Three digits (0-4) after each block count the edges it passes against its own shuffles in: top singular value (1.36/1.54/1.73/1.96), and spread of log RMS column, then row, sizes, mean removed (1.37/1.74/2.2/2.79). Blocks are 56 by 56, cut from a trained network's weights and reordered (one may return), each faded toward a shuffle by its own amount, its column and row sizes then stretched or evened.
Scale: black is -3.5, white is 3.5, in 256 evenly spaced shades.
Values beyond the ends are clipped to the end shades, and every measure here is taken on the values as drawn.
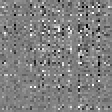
0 4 4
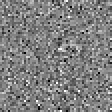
0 2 1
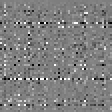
3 3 4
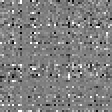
0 3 4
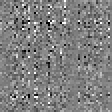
1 4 2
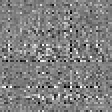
2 3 4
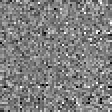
2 1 2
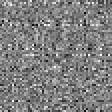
1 0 4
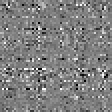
2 3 4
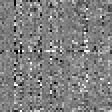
2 4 1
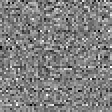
2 0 3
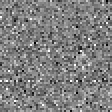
0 0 1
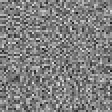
4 1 0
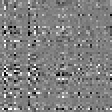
4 4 4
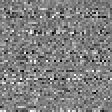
1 0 4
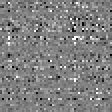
2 2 4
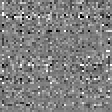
0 3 4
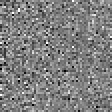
1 3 0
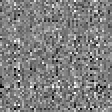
2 3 2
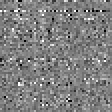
1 2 3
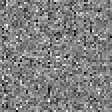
0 2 0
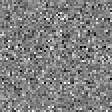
0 0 3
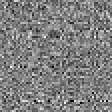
3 0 2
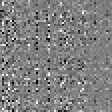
0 4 3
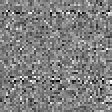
3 1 3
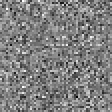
3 2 2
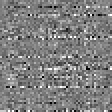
4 2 4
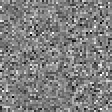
1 3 1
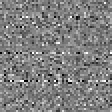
2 2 3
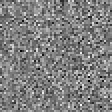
2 2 0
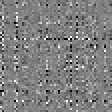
3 4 3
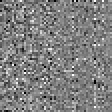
2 4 1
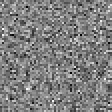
3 2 0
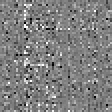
0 4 2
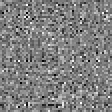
2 2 2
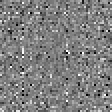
0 3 2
